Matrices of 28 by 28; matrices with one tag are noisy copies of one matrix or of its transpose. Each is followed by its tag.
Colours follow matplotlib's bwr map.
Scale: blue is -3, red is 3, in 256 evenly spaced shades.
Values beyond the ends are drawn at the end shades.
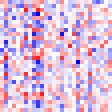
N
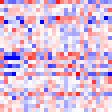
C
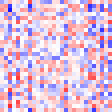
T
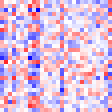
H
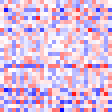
T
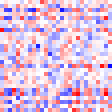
T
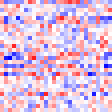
C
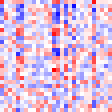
C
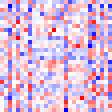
T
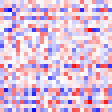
T
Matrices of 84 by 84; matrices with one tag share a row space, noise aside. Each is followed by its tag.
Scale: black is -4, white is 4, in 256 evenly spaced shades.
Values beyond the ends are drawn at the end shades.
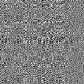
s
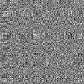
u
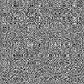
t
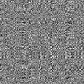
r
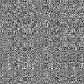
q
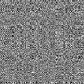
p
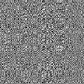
s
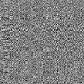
u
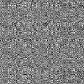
q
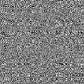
p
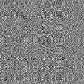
s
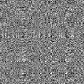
r
